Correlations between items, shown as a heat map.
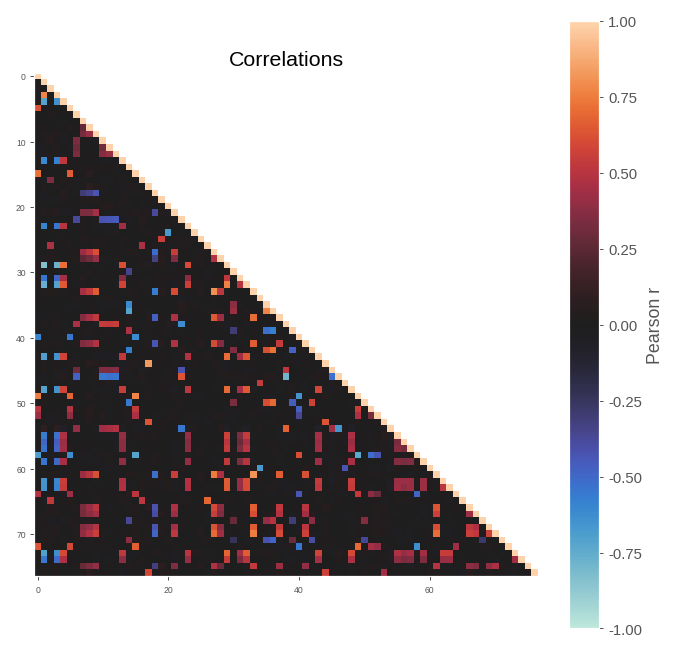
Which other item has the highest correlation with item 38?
54
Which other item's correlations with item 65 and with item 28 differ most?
26
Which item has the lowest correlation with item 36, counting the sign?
14
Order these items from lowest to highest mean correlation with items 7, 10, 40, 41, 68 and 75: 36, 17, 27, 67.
17, 36, 67, 27
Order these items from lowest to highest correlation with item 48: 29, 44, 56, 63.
44, 56, 63, 29
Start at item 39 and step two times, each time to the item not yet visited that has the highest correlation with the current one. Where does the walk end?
71
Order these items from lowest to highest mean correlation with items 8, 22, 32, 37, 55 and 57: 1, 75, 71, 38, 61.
1, 38, 71, 75, 61
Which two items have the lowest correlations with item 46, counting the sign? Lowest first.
38, 54
